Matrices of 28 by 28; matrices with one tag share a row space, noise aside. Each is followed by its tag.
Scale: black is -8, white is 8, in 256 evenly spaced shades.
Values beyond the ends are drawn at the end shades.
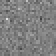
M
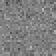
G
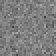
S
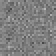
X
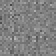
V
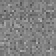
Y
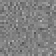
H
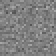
S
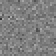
V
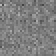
V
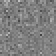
M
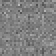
G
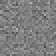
S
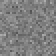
S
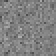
M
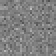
Y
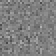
M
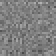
H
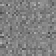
H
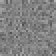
H
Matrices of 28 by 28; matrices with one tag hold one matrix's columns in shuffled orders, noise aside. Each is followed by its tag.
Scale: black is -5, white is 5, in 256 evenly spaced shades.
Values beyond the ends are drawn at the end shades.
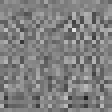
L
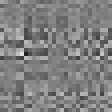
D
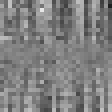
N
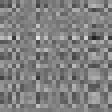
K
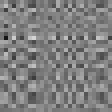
K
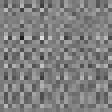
K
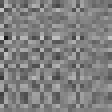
K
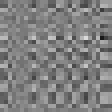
K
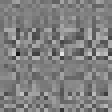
D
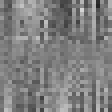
N
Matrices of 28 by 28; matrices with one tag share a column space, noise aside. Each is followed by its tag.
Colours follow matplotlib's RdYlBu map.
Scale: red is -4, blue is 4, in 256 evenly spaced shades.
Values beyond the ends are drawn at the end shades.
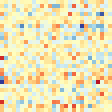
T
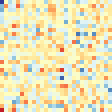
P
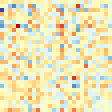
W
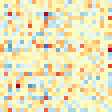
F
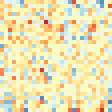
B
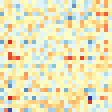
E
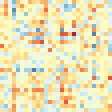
P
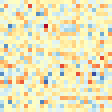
T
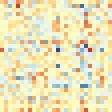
F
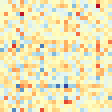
F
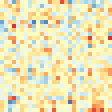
B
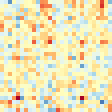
E
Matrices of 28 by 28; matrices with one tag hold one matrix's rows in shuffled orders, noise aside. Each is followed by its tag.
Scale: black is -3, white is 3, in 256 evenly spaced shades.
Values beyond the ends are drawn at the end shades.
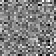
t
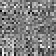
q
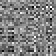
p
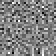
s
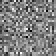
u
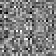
u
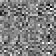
t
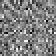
u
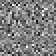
s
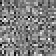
q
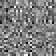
u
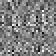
s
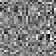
t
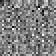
s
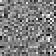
t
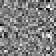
t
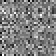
q
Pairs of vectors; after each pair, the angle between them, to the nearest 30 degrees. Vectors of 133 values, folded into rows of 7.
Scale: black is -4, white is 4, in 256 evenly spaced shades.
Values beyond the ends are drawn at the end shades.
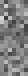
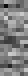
120 degrees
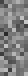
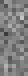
60 degrees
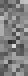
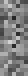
150 degrees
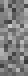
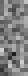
60 degrees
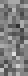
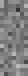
60 degrees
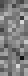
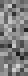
60 degrees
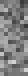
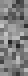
60 degrees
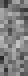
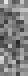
150 degrees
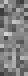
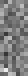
120 degrees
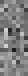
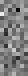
120 degrees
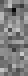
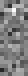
150 degrees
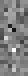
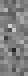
150 degrees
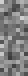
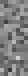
120 degrees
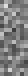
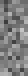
120 degrees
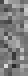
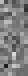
150 degrees
